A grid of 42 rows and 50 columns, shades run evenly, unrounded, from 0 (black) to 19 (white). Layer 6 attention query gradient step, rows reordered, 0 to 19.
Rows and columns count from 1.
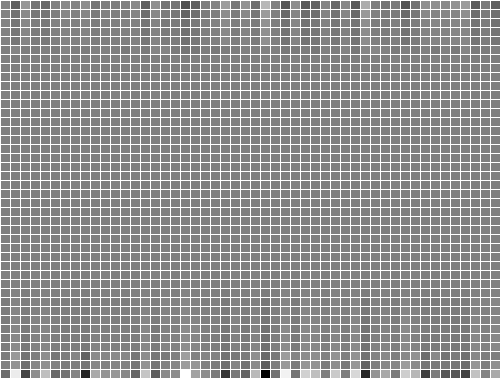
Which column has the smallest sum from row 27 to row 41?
27
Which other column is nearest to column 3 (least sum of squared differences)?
47
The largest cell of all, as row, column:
42, 19
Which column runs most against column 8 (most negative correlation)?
24
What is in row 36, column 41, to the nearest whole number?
10
